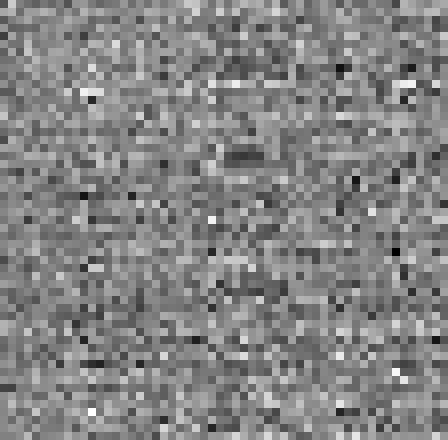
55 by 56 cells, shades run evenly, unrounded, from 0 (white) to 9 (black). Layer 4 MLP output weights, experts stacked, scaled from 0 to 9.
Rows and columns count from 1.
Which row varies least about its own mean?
30
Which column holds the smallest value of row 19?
28
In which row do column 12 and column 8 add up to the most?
46
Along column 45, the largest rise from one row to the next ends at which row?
23
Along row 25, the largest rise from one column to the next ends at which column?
17
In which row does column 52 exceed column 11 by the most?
12
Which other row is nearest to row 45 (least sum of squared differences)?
55
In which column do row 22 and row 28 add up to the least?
27
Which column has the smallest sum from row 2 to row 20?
13
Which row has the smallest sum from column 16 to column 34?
11
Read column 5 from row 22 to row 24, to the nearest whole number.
6 4 5
